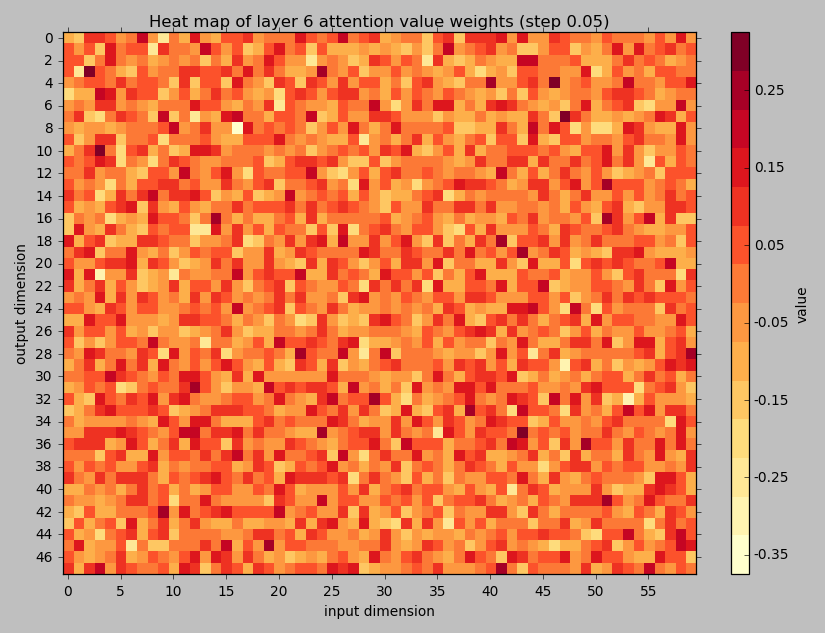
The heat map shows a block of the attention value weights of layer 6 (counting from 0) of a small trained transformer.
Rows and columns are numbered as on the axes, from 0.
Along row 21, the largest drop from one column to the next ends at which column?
3
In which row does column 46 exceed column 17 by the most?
4
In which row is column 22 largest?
28
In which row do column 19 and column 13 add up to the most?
45
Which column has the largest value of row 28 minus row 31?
59
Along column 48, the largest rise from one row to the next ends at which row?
24
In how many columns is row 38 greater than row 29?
22
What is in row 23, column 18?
-0.05
